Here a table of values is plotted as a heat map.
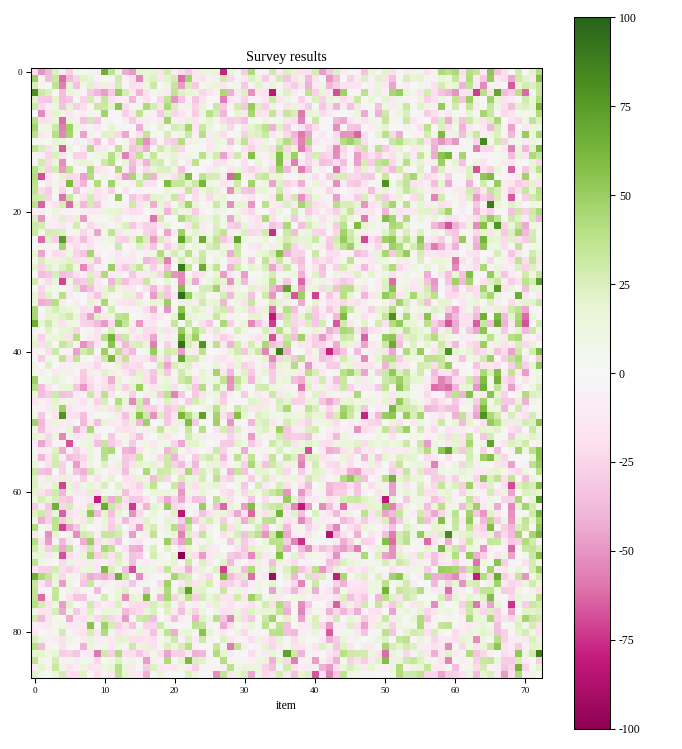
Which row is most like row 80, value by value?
79
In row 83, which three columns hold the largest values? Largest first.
72, 36, 69
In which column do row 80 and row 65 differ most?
4
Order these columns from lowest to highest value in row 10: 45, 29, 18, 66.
18, 29, 66, 45
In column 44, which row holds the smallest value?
62
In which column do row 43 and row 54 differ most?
39
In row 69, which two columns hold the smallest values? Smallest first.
21, 4
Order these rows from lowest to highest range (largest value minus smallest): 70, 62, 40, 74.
70, 74, 62, 40
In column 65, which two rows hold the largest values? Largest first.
19, 53
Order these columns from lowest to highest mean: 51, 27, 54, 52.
27, 51, 54, 52
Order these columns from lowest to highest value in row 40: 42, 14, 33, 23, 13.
42, 33, 14, 13, 23
